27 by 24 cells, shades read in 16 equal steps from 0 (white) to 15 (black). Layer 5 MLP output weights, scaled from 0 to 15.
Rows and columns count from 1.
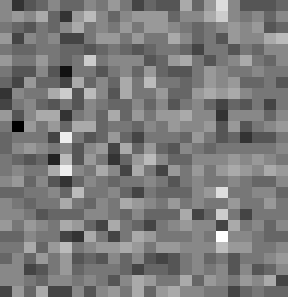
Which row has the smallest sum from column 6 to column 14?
23
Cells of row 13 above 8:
12
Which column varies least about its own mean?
22
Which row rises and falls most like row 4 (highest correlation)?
11
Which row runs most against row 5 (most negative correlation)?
10
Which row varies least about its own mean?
5
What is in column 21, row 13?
12
